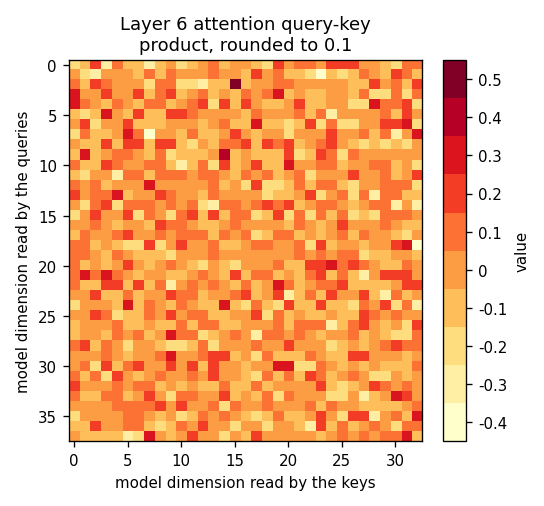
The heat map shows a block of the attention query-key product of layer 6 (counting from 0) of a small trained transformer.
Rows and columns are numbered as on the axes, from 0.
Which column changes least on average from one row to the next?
21
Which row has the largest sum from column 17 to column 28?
20
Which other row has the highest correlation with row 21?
28
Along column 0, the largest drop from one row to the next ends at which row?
5
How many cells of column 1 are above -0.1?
24
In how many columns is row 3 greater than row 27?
10
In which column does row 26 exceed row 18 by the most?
32
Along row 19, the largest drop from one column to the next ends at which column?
27
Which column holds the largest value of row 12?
7
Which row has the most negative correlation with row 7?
18
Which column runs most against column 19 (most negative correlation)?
29
